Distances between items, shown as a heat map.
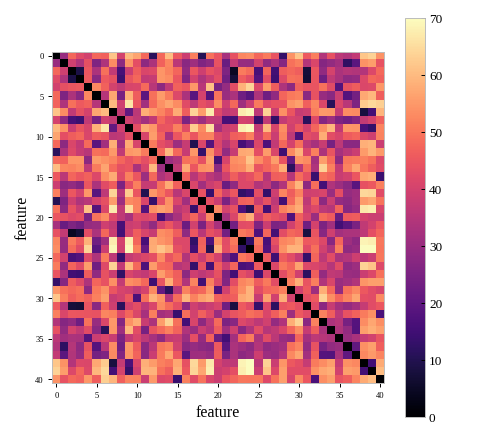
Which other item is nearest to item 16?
33
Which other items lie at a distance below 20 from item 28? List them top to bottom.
0, 12, 18
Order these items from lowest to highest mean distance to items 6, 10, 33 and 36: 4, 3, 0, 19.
3, 19, 0, 4
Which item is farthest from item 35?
24
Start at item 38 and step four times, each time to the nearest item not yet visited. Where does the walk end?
20
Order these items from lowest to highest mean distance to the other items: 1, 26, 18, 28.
1, 18, 26, 28
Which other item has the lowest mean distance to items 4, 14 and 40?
29
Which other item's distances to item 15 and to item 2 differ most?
22
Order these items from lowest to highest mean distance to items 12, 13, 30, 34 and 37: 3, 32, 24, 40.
3, 32, 24, 40
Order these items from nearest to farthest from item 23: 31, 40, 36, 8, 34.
34, 36, 8, 31, 40
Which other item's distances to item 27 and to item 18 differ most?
0
